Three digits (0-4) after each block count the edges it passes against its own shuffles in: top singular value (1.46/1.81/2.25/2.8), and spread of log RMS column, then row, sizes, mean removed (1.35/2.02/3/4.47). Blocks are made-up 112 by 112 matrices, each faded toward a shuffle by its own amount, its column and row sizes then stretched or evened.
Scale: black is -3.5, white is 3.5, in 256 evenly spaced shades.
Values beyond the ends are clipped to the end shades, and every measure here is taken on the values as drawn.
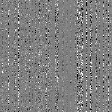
1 4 1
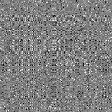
4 1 2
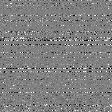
2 1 4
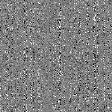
1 3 1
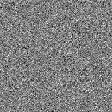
2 0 0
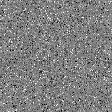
2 0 0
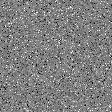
0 0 0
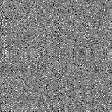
3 1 0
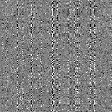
4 3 1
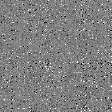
1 2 2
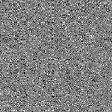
3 1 2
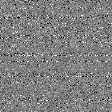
1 0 3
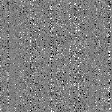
2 3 0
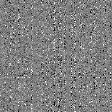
1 3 1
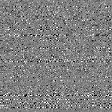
3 1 3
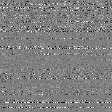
2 0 4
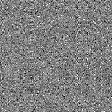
3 1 0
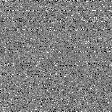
0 0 3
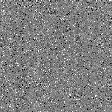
2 1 0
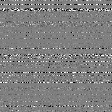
3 0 4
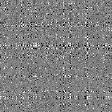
3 3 3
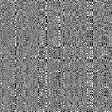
4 3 2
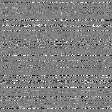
1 1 4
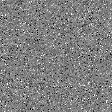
0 1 1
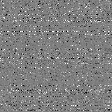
2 1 3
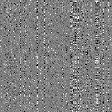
4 3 0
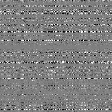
4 1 4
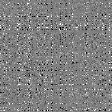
1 3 3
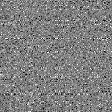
3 0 2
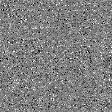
0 1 2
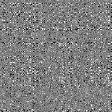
3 2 3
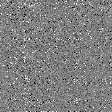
0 1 2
